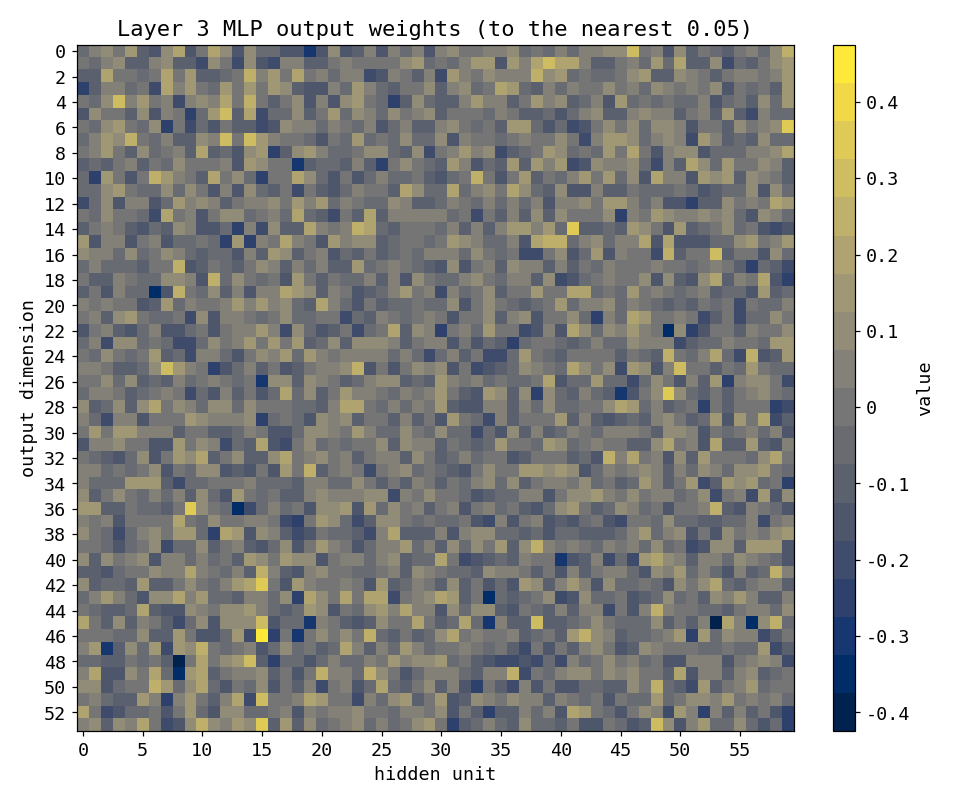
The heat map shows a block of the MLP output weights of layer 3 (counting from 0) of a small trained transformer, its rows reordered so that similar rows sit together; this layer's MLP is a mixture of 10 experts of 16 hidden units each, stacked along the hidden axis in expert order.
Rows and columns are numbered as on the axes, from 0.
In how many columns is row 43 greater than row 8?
28
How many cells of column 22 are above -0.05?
34
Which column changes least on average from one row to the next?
21
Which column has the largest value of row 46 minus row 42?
24
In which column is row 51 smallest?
7
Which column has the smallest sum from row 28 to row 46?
18
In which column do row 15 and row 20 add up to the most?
40
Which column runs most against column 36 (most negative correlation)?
25
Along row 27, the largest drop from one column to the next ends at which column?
38
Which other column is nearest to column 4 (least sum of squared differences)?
1
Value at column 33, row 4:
0.15
